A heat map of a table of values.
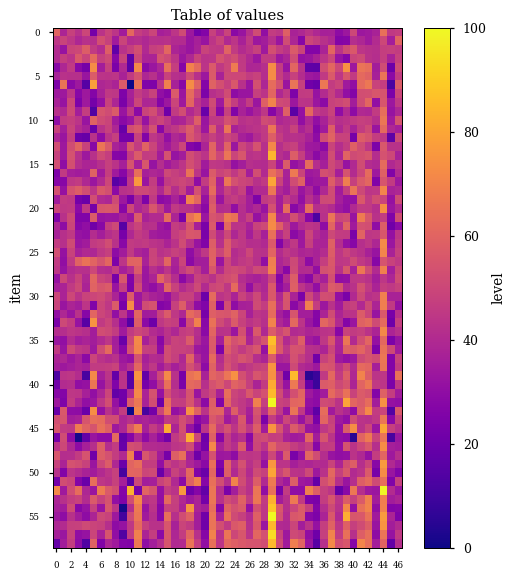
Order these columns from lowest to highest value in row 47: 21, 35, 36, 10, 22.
35, 22, 36, 10, 21
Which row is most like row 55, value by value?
42
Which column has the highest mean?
29
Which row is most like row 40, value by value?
4
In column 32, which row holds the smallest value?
9
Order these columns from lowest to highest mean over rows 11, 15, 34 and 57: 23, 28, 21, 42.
28, 42, 23, 21
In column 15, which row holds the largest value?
45
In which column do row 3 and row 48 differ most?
10
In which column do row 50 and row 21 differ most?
19
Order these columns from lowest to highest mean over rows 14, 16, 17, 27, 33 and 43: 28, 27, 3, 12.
12, 3, 28, 27
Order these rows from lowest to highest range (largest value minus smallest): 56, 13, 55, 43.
13, 56, 43, 55
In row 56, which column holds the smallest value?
20
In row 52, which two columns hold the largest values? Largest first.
44, 10
